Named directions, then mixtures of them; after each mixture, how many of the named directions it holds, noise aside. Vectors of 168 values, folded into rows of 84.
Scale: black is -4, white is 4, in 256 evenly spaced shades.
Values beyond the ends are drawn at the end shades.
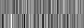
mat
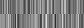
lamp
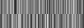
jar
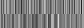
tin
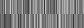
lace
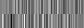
one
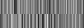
two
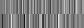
three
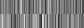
four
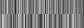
four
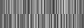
three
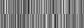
three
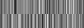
one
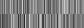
two
